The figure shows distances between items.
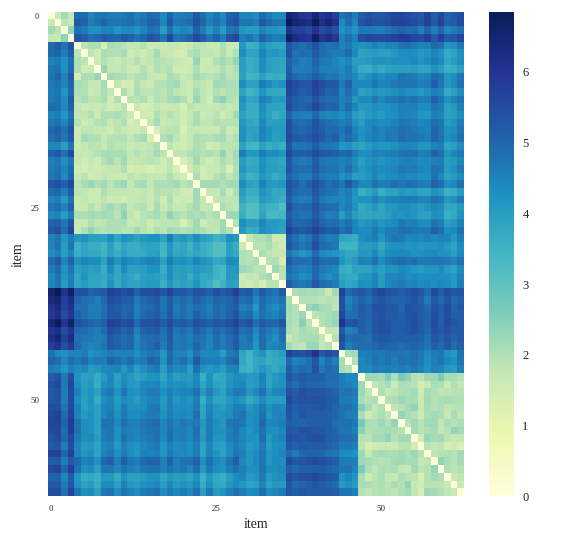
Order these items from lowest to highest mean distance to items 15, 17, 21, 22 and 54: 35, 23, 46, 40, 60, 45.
23, 60, 35, 46, 45, 40
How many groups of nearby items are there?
6
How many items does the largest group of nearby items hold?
25
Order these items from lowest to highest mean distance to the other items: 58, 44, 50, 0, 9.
9, 50, 58, 44, 0
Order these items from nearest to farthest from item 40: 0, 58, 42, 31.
42, 31, 58, 0
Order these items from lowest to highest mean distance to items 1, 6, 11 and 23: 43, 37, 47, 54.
47, 54, 43, 37
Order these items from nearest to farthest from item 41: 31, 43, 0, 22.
43, 31, 22, 0
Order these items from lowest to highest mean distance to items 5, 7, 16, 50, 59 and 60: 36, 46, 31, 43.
31, 46, 43, 36
